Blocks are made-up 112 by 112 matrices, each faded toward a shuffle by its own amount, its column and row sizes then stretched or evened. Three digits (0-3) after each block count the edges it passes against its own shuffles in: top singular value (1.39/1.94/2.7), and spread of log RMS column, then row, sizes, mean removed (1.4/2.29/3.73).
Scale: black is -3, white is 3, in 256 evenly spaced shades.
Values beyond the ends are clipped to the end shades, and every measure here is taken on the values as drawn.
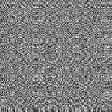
3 0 2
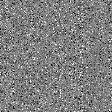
0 2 0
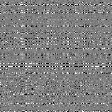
3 1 3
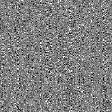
2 2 0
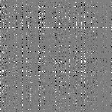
1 3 2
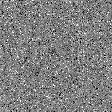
1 0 0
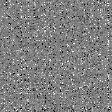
1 2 1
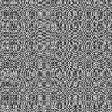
3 2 2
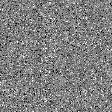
0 1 1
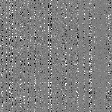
1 3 1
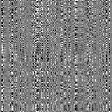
3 3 1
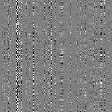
3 3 1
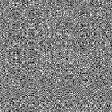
3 0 1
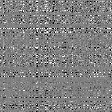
2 2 3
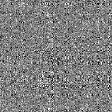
2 2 2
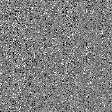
0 2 1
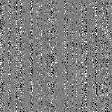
0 3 1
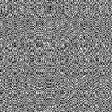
3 1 1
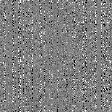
0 3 1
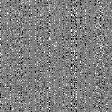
2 3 0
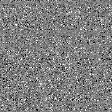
0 1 2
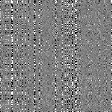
3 3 2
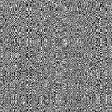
3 2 0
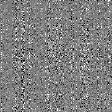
0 3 2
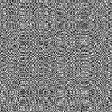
3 1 1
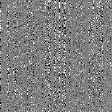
1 3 1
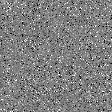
0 1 1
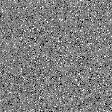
1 1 1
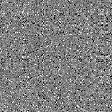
2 1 1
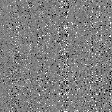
2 2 1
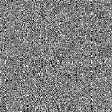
2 2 1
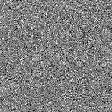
2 0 0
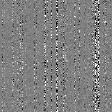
1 3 0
